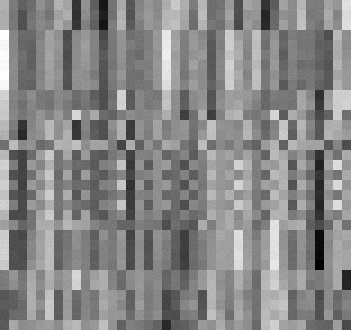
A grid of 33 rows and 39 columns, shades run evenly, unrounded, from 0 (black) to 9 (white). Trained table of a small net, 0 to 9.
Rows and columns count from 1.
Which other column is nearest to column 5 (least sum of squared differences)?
25
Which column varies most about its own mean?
19
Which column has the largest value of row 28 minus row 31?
9
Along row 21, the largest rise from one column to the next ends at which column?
37
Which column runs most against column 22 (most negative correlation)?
8
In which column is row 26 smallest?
36
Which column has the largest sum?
1
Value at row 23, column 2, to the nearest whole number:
5
